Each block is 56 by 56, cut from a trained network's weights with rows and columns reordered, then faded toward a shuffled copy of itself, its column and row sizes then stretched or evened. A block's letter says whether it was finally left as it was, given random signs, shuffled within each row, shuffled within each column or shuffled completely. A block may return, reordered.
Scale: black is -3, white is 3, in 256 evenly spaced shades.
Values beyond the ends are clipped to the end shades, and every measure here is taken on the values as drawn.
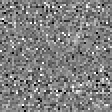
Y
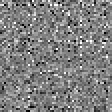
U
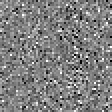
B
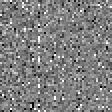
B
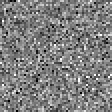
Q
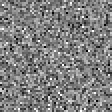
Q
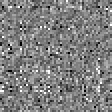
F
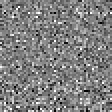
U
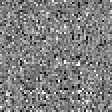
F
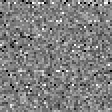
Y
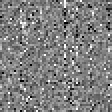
B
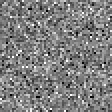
Q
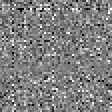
F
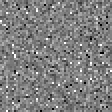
B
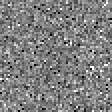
Q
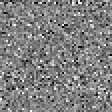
Y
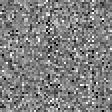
B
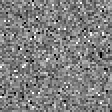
Q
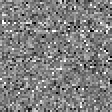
Y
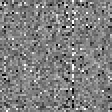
U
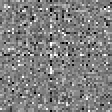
U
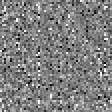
B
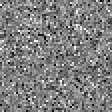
Q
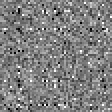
F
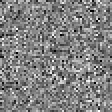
U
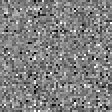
U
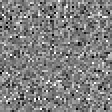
Y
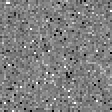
Q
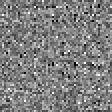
U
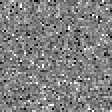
Q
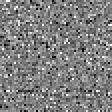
Y
